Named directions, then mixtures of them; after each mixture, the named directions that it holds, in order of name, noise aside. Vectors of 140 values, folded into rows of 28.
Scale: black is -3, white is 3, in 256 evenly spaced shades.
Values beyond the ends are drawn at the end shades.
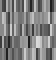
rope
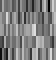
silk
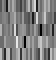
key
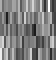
silk.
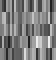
rope.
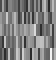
key, silk.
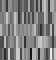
key, silk.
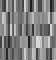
rope.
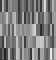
key, silk.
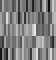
silk.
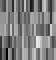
rope, silk.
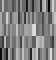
silk.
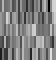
silk.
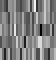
key, rope.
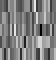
key, rope.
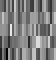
rope, silk.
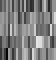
rope, silk.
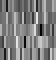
key, silk.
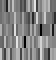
key.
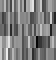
rope, silk.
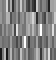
key, silk.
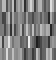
rope.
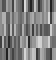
rope.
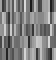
rope.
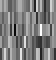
key, rope.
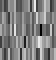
key, rope.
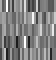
key, rope.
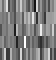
key.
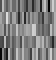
silk.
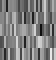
key, silk.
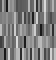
key, silk.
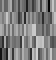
silk.
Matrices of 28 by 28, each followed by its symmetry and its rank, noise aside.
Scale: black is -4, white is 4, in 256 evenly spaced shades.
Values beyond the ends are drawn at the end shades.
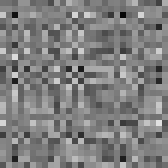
no symmetry, rank three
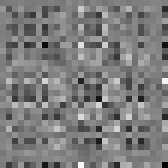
symmetric, rank two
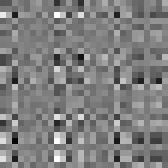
no symmetry, rank two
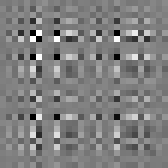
symmetric, rank one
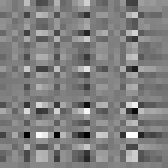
no symmetry, rank one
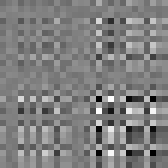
symmetric, rank one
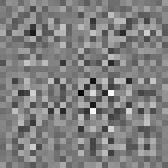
symmetric, rank three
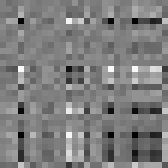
symmetric, rank one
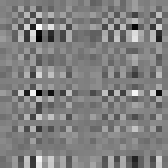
no symmetry, rank one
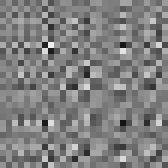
symmetric, rank two
